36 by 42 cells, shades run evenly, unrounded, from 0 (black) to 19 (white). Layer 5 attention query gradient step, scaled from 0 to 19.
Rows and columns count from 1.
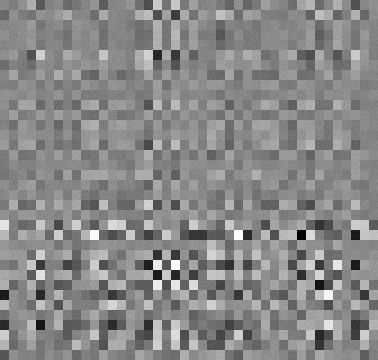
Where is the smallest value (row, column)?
24, 34
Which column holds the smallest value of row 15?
17
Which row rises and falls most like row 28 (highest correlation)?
26
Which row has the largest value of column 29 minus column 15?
31
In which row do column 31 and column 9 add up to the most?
23
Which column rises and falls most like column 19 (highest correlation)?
5
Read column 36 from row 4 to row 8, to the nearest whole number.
7 8 13 12 10
